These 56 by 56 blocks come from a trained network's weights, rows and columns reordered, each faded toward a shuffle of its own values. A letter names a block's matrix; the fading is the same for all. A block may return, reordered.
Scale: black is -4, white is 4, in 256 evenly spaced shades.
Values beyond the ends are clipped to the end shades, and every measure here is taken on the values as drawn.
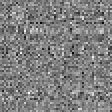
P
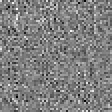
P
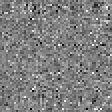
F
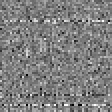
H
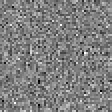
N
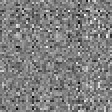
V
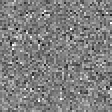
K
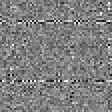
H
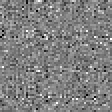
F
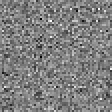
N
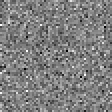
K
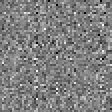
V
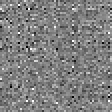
F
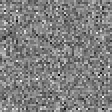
K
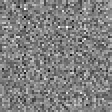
N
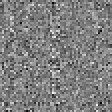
P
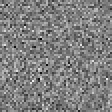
N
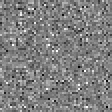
F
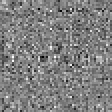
V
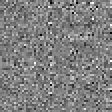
V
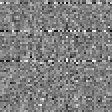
H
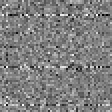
H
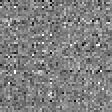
F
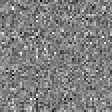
V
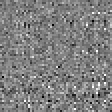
F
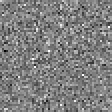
K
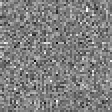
K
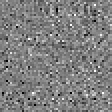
F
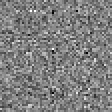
N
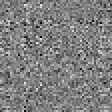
V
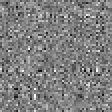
V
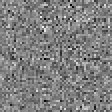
V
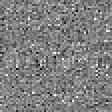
F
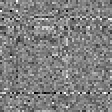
H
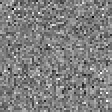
K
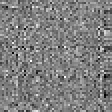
V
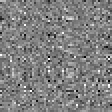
F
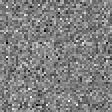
K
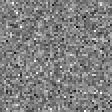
K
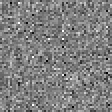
K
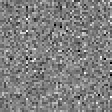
V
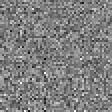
N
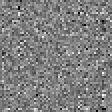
V
